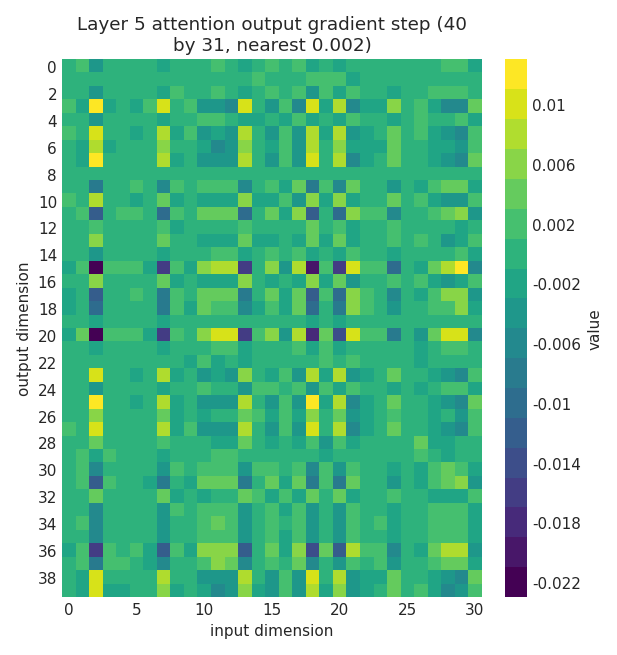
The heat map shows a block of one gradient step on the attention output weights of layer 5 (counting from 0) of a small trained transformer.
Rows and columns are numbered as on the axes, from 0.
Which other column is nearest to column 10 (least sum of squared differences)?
15
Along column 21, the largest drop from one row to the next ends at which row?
16
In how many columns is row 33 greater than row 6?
14
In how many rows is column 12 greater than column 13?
21
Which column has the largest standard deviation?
2
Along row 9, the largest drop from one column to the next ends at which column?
18
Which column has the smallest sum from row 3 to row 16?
28
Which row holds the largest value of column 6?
3
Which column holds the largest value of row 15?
29
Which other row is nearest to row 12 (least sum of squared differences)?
1
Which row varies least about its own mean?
8
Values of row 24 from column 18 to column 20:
-0.004 0.002 -0.002
